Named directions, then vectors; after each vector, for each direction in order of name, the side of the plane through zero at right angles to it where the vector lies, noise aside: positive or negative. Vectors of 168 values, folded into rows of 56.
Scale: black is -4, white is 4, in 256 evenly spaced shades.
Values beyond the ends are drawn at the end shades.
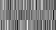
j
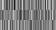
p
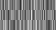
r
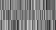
positive, negative, positive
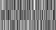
positive, positive, positive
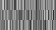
positive, positive, negative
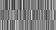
negative, positive, positive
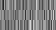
negative, negative, positive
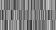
negative, positive, negative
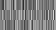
negative, negative, positive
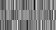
negative, negative, negative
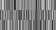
positive, positive, negative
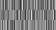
negative, positive, positive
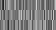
negative, negative, positive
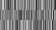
positive, positive, negative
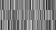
positive, negative, positive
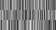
positive, negative, positive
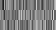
negative, negative, positive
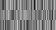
negative, negative, negative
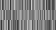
positive, negative, positive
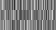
positive, positive, positive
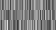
positive, negative, positive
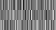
negative, positive, positive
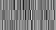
negative, positive, positive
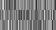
positive, positive, negative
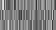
positive, positive, negative
